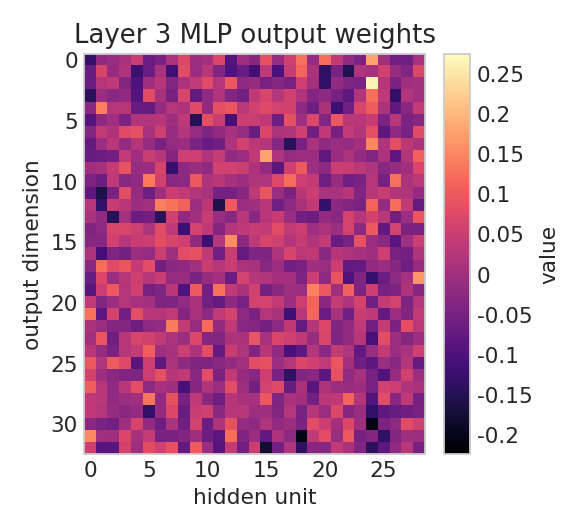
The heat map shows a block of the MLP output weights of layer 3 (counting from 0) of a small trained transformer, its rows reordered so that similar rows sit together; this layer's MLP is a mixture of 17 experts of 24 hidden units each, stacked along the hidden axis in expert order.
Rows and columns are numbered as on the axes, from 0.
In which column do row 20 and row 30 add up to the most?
19
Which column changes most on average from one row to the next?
24
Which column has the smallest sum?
26
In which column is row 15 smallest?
10
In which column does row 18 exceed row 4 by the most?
21
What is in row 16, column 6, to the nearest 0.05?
0.05
